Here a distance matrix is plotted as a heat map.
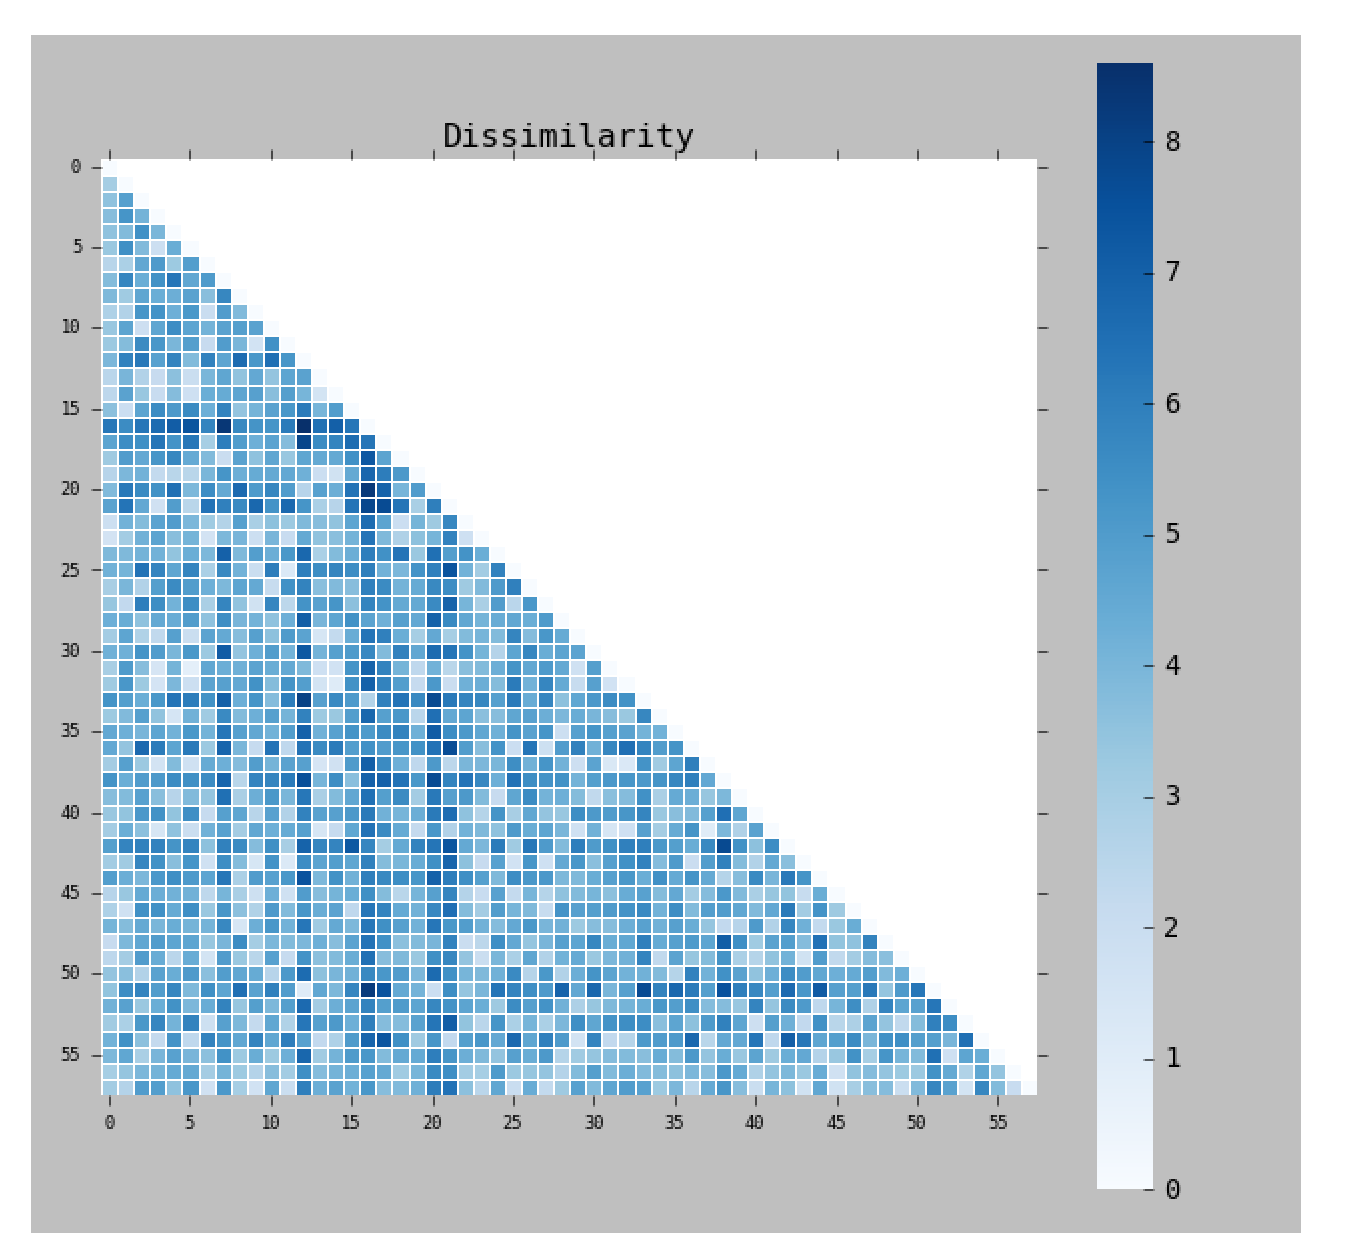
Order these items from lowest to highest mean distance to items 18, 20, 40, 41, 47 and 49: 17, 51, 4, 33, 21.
4, 51, 17, 21, 33
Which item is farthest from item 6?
21
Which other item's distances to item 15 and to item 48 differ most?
38
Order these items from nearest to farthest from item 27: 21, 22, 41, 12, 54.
22, 41, 12, 54, 21
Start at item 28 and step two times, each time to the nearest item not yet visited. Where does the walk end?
50
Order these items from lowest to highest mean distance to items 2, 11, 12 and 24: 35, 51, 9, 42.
9, 51, 35, 42
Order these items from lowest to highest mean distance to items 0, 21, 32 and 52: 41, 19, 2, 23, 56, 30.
41, 19, 2, 23, 56, 30
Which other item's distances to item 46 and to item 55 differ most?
52
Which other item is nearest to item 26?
10
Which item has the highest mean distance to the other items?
16
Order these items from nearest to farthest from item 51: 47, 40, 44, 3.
3, 40, 47, 44
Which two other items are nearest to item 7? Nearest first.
18, 22
